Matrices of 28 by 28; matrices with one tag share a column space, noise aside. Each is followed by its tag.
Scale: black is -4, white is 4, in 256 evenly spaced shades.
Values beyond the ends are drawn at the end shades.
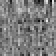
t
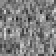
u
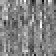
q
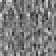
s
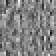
s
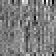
q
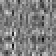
s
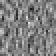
u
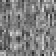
s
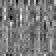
q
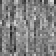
q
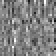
t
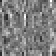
s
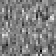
u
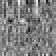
t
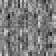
s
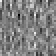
s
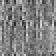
q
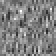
u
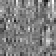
t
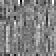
q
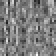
t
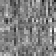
t
